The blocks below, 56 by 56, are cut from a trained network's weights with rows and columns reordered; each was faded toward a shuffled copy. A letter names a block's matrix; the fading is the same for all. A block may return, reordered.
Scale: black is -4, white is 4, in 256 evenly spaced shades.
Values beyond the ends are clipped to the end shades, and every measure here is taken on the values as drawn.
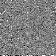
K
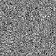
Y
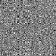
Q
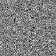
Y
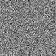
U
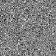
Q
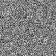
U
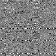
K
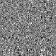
Y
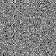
Q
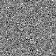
Y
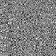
Q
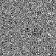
Y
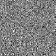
Y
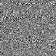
K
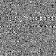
K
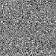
Q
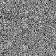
U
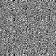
Q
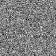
U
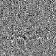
Y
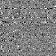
K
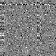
K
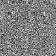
U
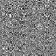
Y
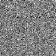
Q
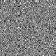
Y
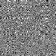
K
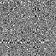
K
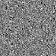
Y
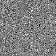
Y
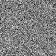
U
